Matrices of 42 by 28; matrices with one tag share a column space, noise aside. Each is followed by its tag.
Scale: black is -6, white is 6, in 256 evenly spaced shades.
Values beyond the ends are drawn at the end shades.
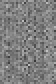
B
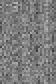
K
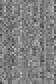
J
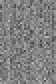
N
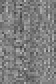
K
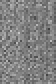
B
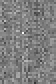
J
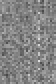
K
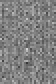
J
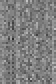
N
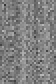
B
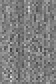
K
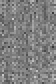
K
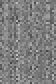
B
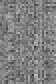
K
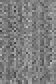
J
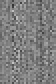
B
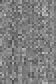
J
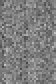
N
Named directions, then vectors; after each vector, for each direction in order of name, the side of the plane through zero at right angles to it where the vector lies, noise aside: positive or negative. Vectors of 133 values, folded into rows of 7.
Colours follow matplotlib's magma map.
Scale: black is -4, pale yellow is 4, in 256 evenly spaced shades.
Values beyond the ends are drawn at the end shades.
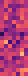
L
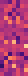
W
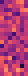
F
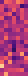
positive, positive, negative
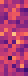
negative, negative, negative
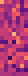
negative, negative, negative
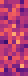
negative, negative, negative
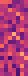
negative, positive, negative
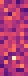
negative, negative, positive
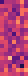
positive, positive, positive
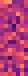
negative, positive, negative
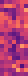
positive, positive, positive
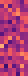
negative, positive, negative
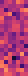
positive, positive, negative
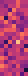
positive, negative, negative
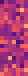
positive, positive, positive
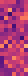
negative, positive, positive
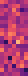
negative, negative, negative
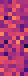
positive, negative, negative
